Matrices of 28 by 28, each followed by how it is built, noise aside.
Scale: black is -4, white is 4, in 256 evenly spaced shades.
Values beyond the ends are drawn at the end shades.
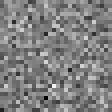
noise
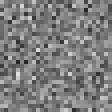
noise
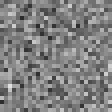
noise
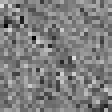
block diagonal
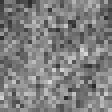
smooth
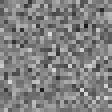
noise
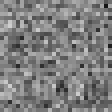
blocks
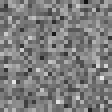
noise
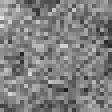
smooth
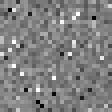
sparse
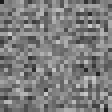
blocks
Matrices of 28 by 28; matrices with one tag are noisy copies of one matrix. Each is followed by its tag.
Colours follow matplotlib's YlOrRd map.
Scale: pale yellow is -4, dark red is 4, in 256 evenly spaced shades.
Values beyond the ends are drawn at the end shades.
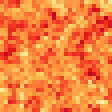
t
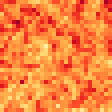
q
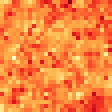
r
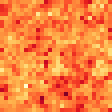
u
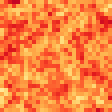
t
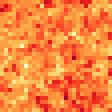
u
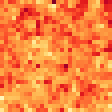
q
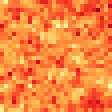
r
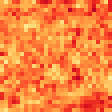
r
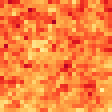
q
